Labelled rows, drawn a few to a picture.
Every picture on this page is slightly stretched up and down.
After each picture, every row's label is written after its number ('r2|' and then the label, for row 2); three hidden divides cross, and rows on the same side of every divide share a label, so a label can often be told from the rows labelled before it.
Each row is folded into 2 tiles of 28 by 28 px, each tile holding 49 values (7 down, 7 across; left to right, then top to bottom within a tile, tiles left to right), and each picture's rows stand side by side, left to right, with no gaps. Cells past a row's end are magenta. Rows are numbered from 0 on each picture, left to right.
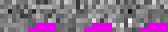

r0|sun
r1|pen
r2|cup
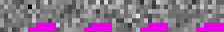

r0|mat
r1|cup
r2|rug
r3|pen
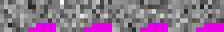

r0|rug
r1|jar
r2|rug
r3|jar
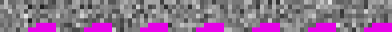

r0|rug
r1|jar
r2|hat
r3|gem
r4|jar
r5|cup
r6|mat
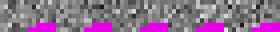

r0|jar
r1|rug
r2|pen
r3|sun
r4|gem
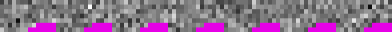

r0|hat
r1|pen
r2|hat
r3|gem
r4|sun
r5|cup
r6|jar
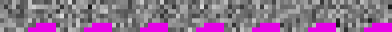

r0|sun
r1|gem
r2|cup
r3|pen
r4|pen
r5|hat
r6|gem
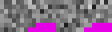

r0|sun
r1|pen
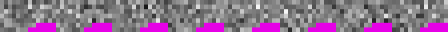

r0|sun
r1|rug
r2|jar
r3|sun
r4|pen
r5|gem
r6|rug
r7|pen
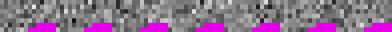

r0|pen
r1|hat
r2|sun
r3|cup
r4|jar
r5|jar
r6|gem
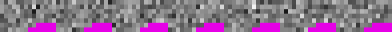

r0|pen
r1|jar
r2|hat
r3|mat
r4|sun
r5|rug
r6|mat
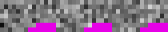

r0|gem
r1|rug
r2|sun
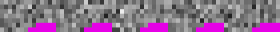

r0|gem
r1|sun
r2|mat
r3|sun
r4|mat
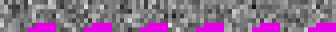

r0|cup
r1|sun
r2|jar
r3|mat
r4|rug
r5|pen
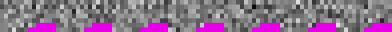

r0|jar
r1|jar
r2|jar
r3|gem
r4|rug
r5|cup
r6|mat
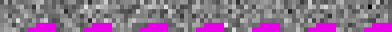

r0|jar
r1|sun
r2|cup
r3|sun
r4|mat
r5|sun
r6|jar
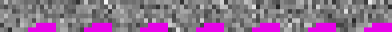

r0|gem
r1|cup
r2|rug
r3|mat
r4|gem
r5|cup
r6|hat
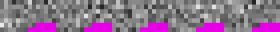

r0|cup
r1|jar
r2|jar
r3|sun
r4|hat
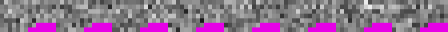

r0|hat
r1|gem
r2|pen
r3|gem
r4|hat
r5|pen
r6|sun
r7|cup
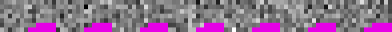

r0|gem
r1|mat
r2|mat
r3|hat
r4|mat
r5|rug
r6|jar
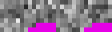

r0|cup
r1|rug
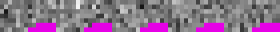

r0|mat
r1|jar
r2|rug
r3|hat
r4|rug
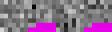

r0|gem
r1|hat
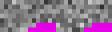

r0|gem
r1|rug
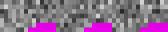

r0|rug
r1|pen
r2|cup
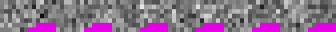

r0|jar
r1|hat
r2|sun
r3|sun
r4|hat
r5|rug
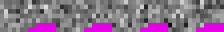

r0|sun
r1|gem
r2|gem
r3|hat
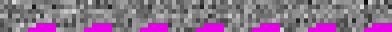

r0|gem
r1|hat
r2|hat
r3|jar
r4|gem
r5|hat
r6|hat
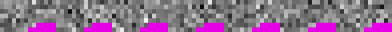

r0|hat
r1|sun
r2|mat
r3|jar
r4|pen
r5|hat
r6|rug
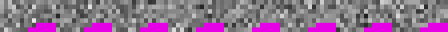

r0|mat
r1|pen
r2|sun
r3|jar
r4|hat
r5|gem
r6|mat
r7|gem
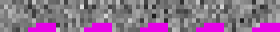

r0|rug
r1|hat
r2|jar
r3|cup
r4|hat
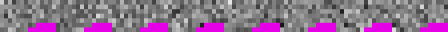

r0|mat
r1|pen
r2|mat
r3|cup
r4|jar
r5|gem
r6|rug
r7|gem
